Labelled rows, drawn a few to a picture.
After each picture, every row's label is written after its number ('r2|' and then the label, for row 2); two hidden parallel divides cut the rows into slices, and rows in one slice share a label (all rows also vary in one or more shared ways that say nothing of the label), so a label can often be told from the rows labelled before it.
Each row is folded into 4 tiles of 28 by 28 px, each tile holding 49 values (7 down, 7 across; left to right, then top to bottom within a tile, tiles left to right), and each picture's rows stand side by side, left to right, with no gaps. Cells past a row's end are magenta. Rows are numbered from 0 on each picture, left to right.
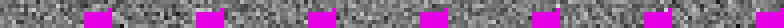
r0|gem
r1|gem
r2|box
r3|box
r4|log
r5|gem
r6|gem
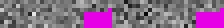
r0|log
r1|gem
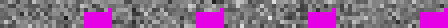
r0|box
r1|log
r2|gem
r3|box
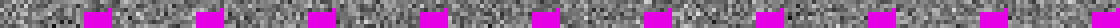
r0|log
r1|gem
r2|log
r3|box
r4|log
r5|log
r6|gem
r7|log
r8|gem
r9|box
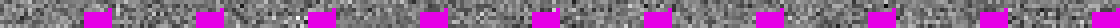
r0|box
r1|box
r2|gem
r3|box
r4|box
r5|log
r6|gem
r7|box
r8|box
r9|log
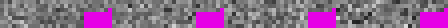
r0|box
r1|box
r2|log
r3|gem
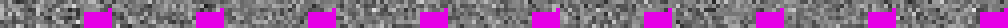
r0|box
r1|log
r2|box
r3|gem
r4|box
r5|box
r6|log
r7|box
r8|log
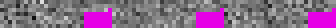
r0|gem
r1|box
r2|box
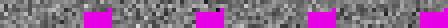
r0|box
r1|log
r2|gem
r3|box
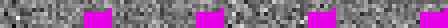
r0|log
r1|box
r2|gem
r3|box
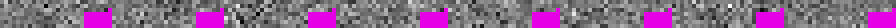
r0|log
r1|box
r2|gem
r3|log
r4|box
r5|log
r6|log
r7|gem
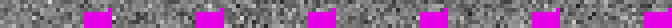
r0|box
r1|box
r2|log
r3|box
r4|box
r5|gem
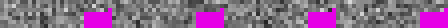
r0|box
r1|gem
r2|log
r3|gem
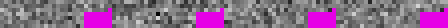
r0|box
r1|gem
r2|log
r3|log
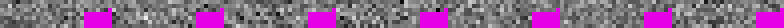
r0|log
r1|log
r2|gem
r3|log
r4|gem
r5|box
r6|log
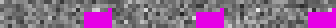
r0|box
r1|gem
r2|gem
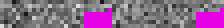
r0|log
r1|gem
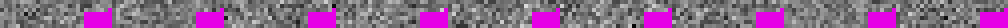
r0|gem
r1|box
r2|gem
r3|gem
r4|log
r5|gem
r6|gem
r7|box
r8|log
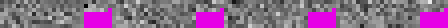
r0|gem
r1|gem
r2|log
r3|gem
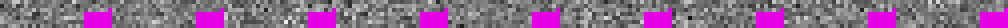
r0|gem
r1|box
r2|box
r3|log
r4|box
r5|gem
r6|gem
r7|gem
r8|gem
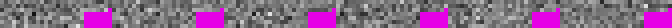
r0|gem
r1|gem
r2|log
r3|log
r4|box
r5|box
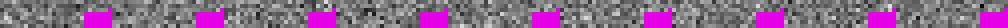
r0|gem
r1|box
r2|gem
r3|log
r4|gem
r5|gem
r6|box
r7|gem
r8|box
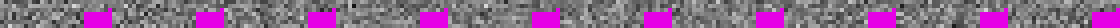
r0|box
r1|gem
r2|log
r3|gem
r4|box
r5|gem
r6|box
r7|gem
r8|gem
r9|box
